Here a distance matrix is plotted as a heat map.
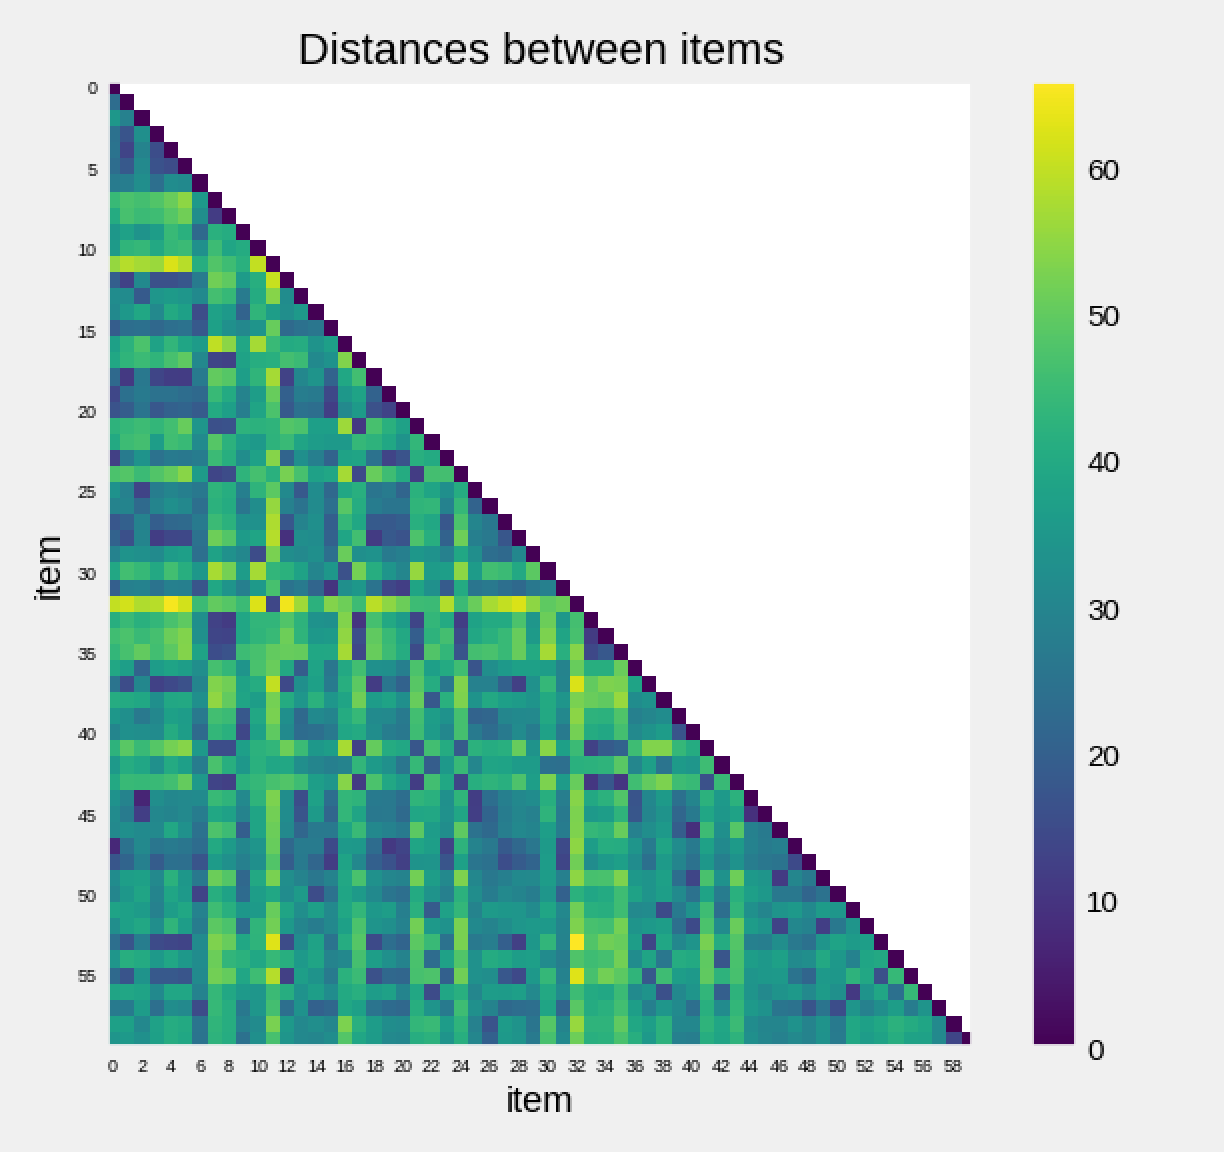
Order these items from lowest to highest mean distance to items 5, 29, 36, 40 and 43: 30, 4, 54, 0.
0, 4, 54, 30
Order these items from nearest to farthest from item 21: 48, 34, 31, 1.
34, 48, 31, 1
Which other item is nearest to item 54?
42
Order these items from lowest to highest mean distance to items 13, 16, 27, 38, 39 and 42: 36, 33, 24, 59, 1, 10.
36, 1, 59, 10, 33, 24
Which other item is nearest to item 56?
51
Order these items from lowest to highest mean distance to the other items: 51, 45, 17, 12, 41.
45, 12, 51, 17, 41
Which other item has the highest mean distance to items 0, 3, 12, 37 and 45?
32
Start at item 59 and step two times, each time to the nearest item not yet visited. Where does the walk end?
26
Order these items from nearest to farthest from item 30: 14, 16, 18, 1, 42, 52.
16, 42, 14, 52, 18, 1
